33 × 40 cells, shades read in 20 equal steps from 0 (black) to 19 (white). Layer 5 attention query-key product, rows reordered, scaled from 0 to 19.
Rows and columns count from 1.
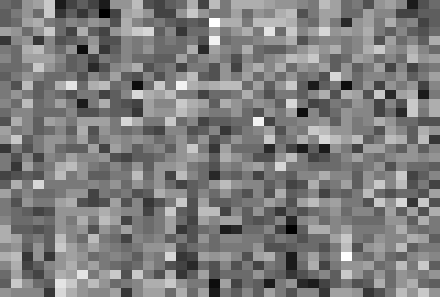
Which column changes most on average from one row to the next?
35
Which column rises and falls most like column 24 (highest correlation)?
12
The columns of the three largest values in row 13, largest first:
38, 17, 40
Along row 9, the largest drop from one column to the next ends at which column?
19
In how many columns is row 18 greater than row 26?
17
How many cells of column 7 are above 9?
17
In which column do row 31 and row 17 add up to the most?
11
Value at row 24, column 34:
10
